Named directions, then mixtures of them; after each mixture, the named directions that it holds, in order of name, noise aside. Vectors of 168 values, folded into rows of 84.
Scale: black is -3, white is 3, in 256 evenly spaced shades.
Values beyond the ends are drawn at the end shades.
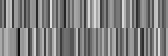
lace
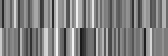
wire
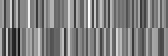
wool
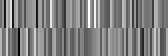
lace, wool.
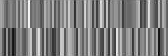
lace, wool.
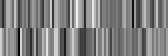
lace, wire.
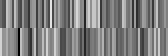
lace, wire.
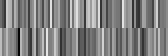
lace, wire.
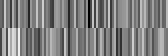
wool.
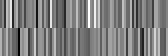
lace, wool.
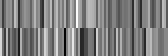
wire, wool.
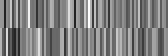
wool.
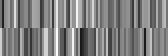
wire.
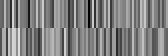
wool.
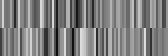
wire.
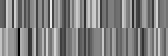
lace, wire.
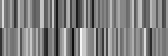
wire.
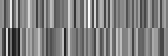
wool.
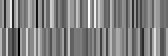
lace, wool.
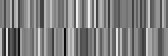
wire, wool.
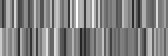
lace, wire.
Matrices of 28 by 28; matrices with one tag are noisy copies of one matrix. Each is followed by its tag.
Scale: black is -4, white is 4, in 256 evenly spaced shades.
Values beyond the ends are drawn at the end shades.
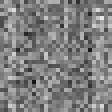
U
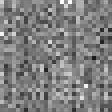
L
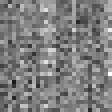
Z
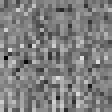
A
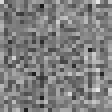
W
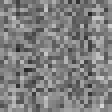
U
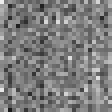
W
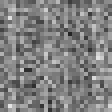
U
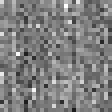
L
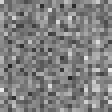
W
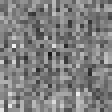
A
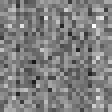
U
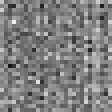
W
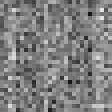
U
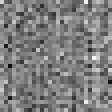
W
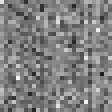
W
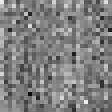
L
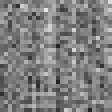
Z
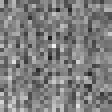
A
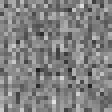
A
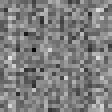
U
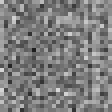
W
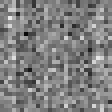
U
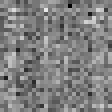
U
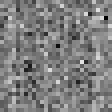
U
